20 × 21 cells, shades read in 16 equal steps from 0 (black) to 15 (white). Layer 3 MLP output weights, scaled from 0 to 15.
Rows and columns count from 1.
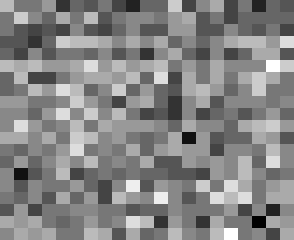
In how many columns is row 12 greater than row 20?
6
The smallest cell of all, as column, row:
19, 19
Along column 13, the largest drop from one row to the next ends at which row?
14
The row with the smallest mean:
3
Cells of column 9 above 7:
11
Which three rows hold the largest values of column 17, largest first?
20, 16, 17
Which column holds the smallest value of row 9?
13
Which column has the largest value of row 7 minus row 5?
2
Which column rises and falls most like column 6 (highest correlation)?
15
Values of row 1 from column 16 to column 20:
10 4 7 2 6
